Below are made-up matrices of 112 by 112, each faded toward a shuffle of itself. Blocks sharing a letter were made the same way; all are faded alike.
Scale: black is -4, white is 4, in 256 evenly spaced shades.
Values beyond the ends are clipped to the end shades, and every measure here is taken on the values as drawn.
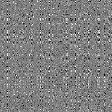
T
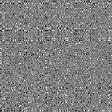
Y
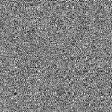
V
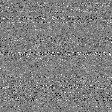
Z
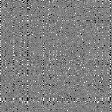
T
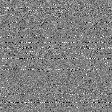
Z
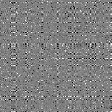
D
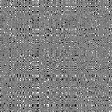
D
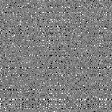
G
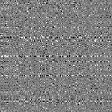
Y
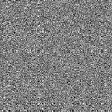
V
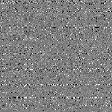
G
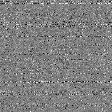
Z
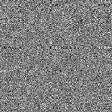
V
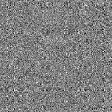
V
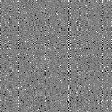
T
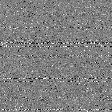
Z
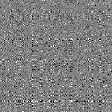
Y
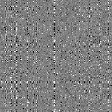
T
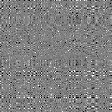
D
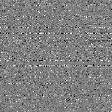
G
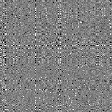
T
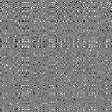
D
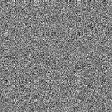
V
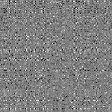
Y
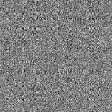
V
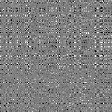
D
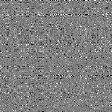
G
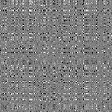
D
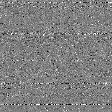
Z
